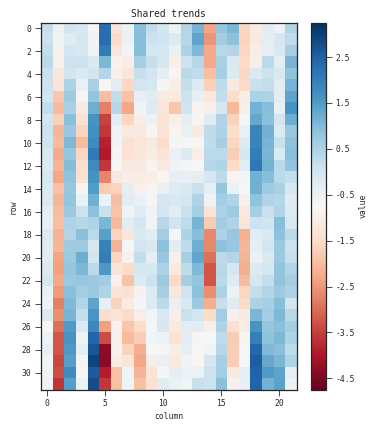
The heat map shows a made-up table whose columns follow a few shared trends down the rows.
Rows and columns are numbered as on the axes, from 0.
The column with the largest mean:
4
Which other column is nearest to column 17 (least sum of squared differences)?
14
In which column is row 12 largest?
18
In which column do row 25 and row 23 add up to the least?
1
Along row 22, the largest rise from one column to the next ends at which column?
15
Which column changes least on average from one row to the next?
0
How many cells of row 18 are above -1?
17
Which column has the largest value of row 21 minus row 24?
5
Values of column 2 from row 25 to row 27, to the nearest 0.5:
1 1.5 1.5
